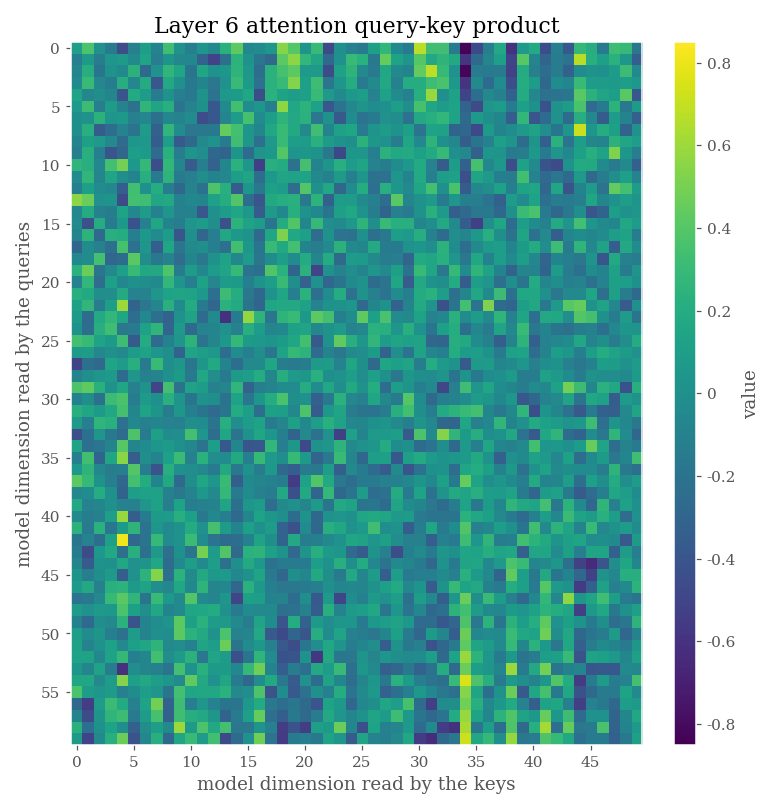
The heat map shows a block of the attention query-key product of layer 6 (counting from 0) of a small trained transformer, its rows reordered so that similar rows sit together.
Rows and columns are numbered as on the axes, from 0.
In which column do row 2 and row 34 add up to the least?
34
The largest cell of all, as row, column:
42, 4
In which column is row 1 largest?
44
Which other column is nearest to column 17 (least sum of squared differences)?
8
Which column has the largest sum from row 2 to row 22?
18
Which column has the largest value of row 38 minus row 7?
35
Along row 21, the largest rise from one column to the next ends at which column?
13
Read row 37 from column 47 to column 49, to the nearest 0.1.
0.2 0 0.1
